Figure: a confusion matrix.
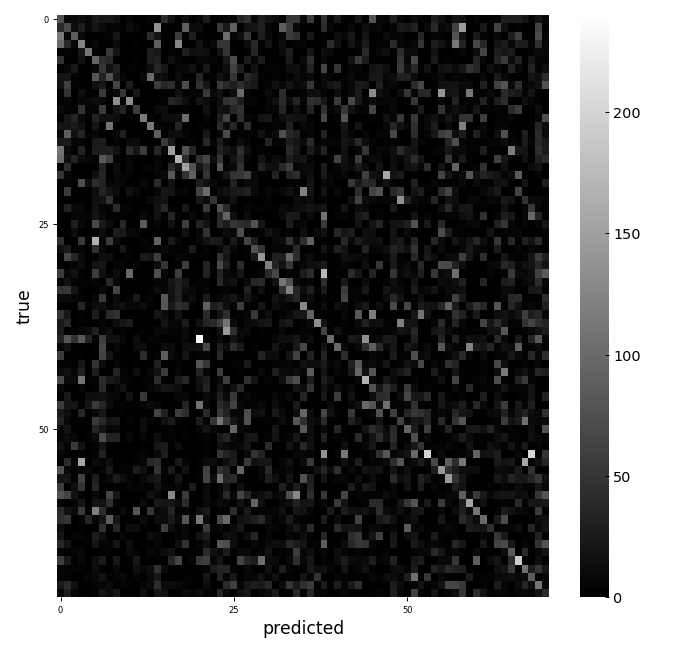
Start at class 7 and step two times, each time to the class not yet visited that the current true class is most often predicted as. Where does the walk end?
58
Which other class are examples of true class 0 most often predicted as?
45
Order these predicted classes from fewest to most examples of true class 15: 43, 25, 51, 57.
25, 51, 43, 57
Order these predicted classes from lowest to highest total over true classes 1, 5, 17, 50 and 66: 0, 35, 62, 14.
62, 35, 14, 0
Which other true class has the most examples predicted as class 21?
35
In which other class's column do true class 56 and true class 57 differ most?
23
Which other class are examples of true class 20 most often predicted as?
3
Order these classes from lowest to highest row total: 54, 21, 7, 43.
7, 43, 21, 54
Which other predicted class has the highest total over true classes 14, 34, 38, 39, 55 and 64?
24
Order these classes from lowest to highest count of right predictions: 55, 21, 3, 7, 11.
11, 7, 21, 3, 55
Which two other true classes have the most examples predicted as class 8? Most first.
10, 33
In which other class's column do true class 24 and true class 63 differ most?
68
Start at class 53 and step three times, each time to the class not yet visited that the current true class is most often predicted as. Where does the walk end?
6
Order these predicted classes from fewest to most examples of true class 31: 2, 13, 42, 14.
13, 2, 42, 14
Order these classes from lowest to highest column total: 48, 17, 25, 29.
29, 17, 48, 25
